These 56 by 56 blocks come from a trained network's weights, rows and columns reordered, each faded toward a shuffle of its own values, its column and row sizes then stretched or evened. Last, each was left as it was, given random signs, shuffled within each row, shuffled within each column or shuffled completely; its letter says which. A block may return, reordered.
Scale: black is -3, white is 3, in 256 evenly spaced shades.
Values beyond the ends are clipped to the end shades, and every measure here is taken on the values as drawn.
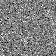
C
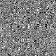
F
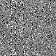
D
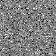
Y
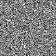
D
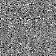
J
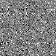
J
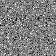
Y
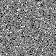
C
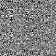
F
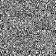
F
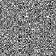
F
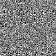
F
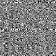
F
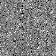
D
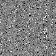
D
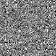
J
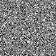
J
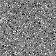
Y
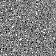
D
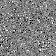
Y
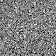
C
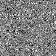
Y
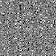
F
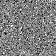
C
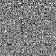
F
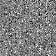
D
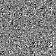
J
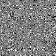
J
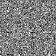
J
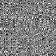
F
